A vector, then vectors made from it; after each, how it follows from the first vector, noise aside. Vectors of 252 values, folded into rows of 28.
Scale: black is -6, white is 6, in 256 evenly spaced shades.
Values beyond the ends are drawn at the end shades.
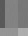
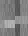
wrapped around.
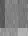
copied.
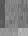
copied.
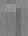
wrapped around, shrunk.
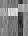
wrapped around, scaled up.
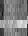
wrapped around, scaled up.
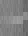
wrapped around, shrunk.
